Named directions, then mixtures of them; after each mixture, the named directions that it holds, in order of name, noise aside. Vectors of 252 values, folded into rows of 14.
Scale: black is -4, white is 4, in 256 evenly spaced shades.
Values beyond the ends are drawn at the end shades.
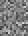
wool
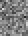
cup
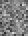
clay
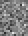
clay.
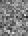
clay, cup, wool.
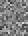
wool.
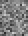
clay.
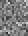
cup, wool.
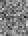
cup.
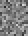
clay, wool.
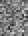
clay, cup.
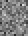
clay, cup, wool.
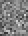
clay, wool.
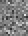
clay, cup, wool.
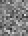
clay, cup, wool.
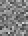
wool.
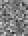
clay.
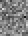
cup.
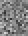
clay, wool.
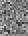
clay, wool.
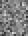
clay.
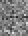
clay, cup, wool.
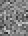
clay, wool.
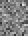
clay, wool.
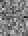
cup.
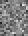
clay.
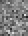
clay, cup, wool.
